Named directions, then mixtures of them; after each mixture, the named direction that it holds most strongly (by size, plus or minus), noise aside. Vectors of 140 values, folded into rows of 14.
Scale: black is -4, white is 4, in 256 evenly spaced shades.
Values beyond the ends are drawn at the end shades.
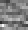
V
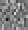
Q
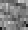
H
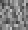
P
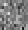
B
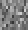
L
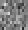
B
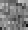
H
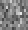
L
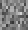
L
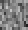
P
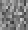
L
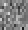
B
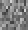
L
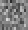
Q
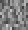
P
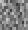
P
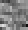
V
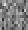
L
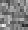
V
